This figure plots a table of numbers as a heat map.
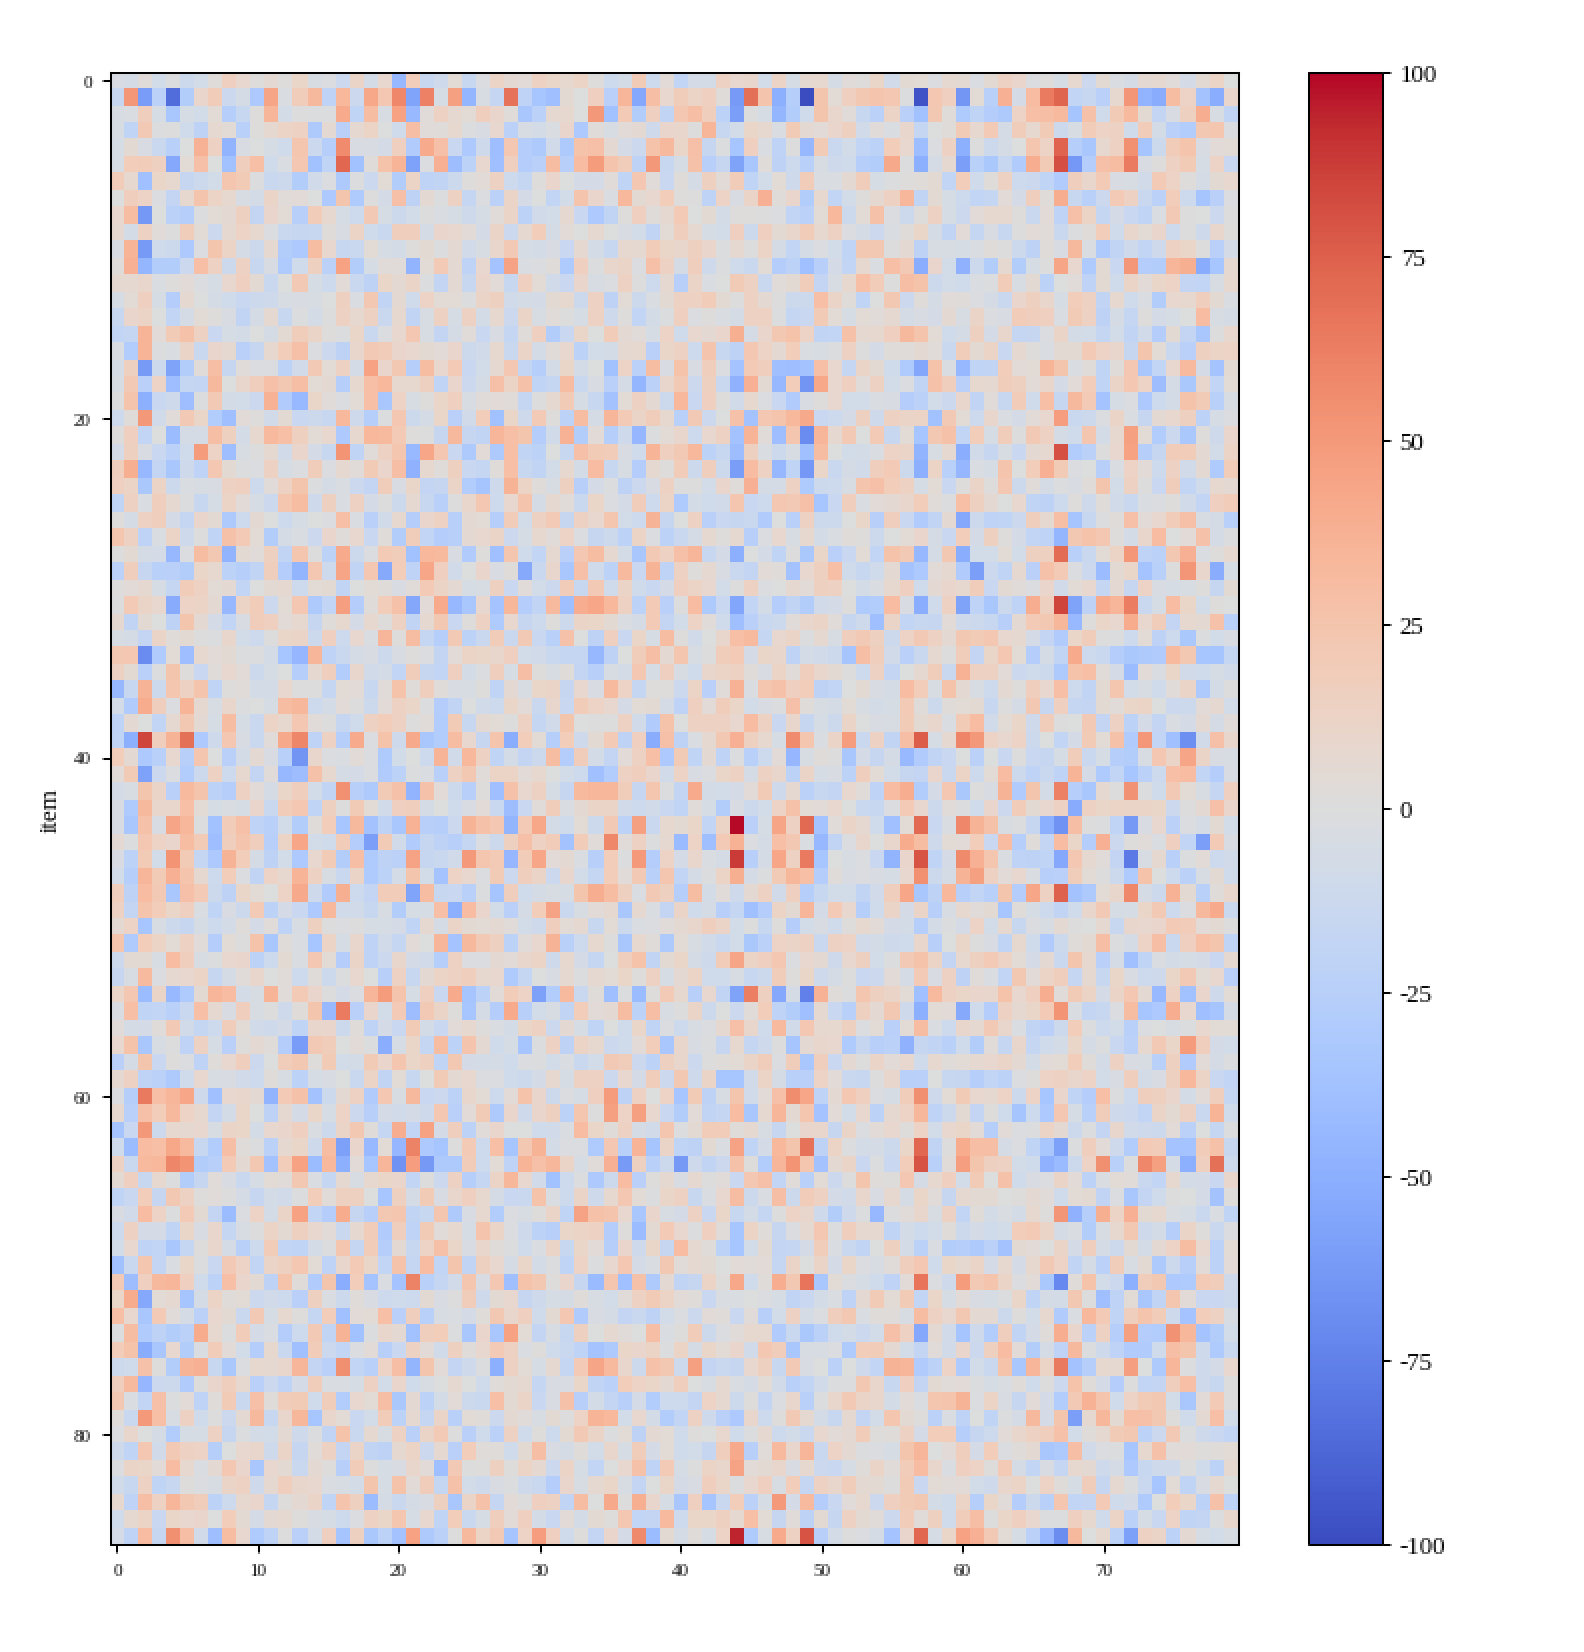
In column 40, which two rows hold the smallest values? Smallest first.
64, 45
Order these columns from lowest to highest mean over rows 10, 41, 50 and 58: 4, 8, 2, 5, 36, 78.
2, 5, 78, 4, 8, 36
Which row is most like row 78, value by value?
73
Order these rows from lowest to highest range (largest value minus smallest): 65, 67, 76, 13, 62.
13, 65, 62, 67, 76
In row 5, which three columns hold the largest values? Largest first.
67, 16, 72
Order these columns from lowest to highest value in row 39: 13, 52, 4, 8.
8, 4, 52, 13
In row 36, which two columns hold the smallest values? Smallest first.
0, 77
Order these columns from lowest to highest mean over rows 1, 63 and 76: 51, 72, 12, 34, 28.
51, 12, 34, 28, 72
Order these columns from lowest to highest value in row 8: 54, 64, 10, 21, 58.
10, 21, 64, 58, 54
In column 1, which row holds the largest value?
1
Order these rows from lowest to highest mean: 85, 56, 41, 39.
41, 56, 85, 39
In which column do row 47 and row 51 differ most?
23
